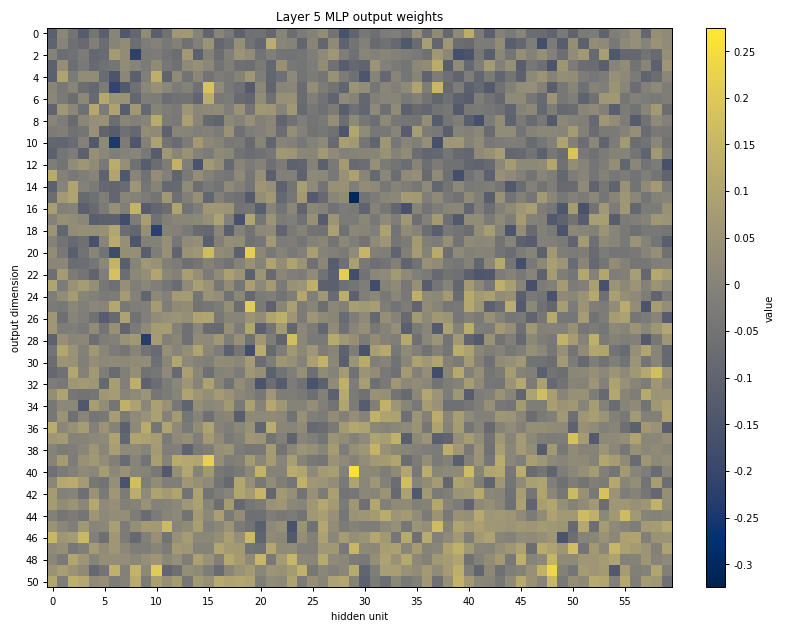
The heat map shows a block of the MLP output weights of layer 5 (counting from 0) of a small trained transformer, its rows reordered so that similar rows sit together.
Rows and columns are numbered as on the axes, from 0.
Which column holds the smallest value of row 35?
18
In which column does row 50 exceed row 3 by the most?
48
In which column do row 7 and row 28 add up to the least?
9
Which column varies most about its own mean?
6
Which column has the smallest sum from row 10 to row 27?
39
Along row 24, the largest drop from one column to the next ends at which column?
29
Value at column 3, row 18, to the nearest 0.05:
0.05
